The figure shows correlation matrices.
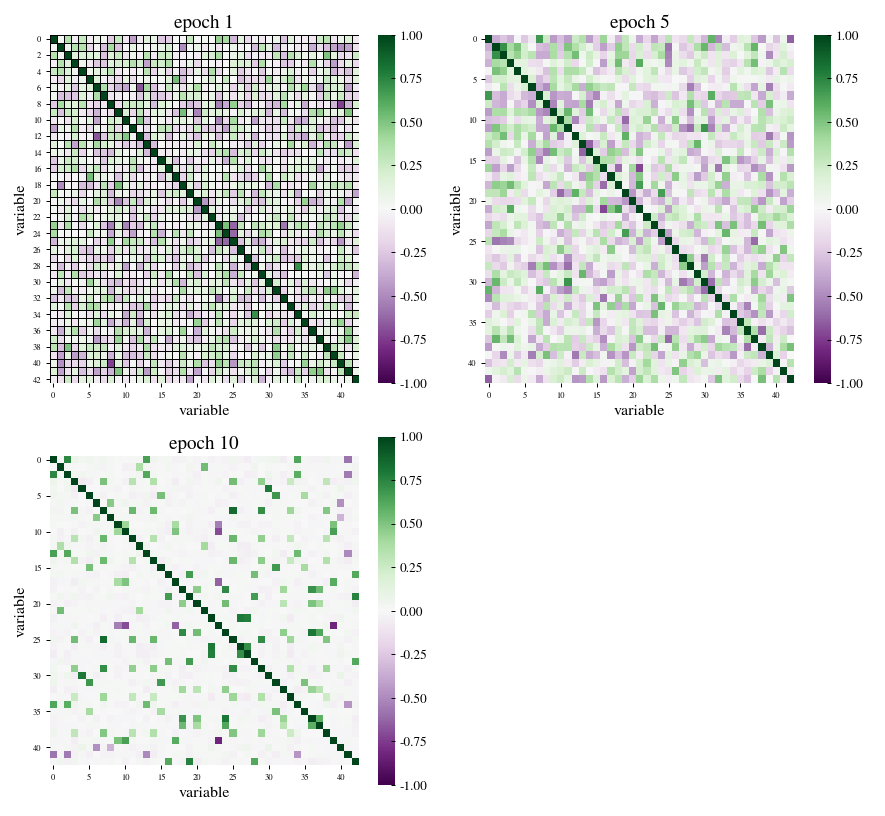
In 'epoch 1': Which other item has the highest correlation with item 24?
23
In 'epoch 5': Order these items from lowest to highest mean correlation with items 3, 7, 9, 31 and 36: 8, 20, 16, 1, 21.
16, 8, 20, 1, 21
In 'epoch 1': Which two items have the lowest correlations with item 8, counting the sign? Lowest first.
40, 23
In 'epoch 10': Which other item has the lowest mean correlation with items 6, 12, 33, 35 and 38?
40
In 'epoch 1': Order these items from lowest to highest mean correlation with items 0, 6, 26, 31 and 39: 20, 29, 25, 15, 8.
8, 25, 15, 29, 20
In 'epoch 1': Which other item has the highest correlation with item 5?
17
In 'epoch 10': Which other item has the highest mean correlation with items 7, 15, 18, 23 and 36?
24
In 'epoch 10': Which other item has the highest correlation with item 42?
19
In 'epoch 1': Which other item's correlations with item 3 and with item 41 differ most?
1
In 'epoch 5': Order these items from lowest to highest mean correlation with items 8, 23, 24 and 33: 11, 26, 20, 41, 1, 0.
20, 11, 0, 1, 41, 26
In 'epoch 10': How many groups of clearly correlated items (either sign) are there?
10
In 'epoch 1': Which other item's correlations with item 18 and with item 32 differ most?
9
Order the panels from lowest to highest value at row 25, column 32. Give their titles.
epoch 5, epoch 10, epoch 1
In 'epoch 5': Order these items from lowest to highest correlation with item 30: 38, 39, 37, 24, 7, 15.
15, 7, 24, 39, 38, 37
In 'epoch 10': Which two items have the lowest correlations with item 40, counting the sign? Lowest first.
6, 8
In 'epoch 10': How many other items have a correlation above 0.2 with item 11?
7
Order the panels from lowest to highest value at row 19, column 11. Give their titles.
epoch 5, epoch 1, epoch 10
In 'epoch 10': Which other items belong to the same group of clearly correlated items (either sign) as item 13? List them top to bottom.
0, 2, 34, 41
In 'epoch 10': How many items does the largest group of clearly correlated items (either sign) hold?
8
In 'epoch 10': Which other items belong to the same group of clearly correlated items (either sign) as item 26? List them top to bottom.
22, 27
